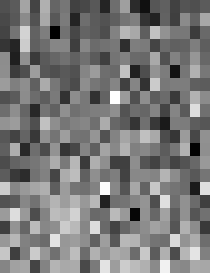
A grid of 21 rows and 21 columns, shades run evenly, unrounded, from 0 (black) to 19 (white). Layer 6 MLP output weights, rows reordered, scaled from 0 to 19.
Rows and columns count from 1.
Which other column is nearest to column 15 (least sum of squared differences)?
19
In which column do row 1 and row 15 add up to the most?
5
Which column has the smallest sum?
18
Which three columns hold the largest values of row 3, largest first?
3, 16, 13
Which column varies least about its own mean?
9
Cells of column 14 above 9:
13
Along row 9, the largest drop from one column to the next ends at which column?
21
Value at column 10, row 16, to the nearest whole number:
14
